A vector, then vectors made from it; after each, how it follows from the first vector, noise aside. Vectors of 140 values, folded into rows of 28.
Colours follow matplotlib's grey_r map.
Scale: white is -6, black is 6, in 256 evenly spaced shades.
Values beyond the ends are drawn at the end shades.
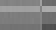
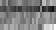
negated, scaled up.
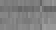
negated, shrunk.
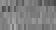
wrapped around, negated, partly zeroed.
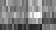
wrapped around, negated, scaled up.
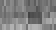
wrapped around.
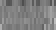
wrapped around, negated, partly zeroed.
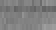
negated, shrunk.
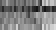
negated, scaled up.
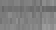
negated, shrunk.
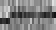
wrapped around, negated, scaled up.
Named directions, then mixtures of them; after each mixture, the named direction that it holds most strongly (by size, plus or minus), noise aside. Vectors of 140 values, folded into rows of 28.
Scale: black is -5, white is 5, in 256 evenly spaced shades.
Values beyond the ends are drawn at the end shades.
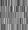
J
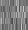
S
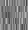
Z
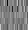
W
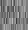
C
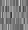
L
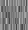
Z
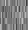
Z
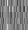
W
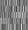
S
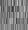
C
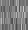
S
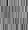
Z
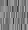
W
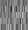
J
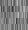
C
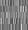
S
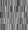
J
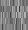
S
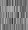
C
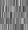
L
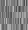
Z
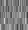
L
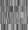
J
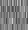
C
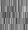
C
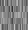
W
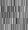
C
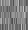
S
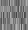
S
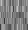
J
